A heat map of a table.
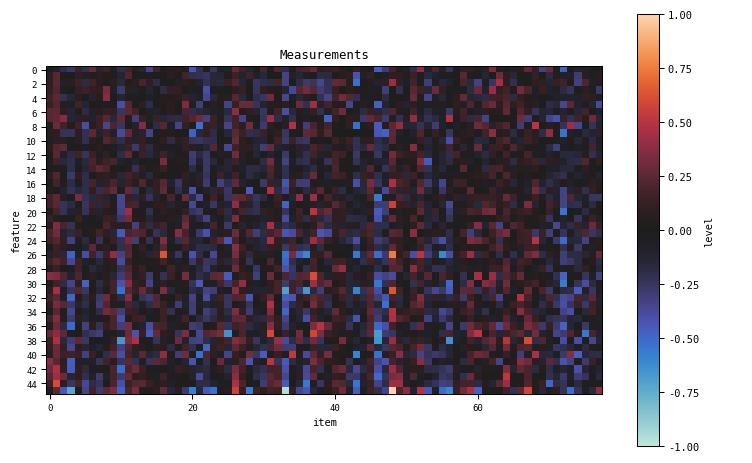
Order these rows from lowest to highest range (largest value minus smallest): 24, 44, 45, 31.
24, 44, 31, 45
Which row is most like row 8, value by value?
40
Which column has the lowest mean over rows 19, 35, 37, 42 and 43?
46
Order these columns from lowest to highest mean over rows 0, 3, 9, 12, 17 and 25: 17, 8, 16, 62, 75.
75, 17, 16, 8, 62
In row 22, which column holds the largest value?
31
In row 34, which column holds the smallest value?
33
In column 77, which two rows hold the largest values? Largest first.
45, 26
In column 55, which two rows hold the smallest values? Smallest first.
26, 45
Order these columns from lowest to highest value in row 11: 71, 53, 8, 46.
71, 46, 53, 8
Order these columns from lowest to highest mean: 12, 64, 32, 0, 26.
12, 32, 0, 64, 26
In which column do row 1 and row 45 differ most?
48
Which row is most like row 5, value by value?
18
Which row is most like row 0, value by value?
9
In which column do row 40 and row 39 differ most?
34
